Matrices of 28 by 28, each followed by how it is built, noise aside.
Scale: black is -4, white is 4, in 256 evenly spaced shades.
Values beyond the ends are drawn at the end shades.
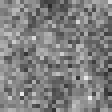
smooth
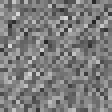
Hankel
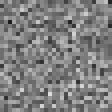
noise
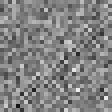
Hankel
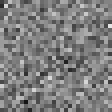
noise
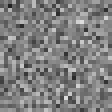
noise
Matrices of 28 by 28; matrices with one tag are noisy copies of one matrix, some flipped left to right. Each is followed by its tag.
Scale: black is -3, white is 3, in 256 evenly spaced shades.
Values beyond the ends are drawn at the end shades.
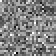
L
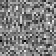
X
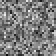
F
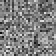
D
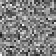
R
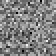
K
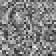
F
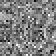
F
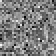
F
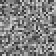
L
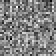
D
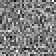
X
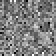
D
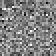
R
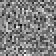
X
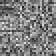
L
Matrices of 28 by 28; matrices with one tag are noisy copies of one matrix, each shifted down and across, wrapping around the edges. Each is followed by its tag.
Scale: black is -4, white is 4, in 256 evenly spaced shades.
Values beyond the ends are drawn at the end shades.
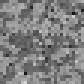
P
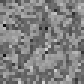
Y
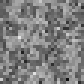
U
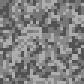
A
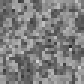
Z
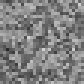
Y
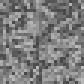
P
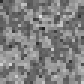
Z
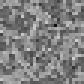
A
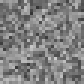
Y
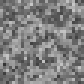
A
